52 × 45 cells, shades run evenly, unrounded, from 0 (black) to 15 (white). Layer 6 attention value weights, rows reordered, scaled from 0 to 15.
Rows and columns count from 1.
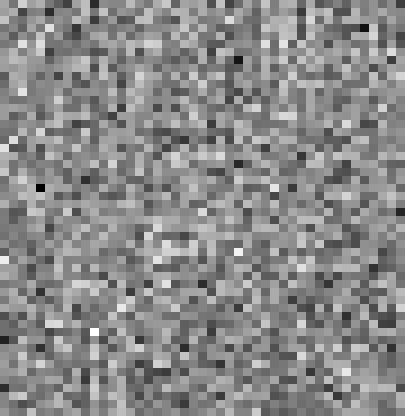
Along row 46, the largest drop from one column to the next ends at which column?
20
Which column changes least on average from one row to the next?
4
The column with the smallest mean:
24
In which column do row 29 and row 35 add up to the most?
18
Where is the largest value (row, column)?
42, 11
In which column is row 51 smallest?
21
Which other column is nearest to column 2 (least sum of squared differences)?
45
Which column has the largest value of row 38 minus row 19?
19
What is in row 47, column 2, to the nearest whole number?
9
